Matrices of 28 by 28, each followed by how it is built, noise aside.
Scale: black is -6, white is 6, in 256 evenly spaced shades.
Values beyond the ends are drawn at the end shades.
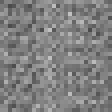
repeating rows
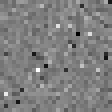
sparse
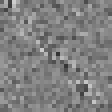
banded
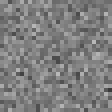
noise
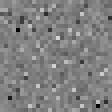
sparse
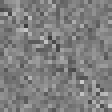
banded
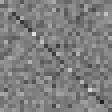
diagonal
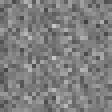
repeating rows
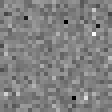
sparse
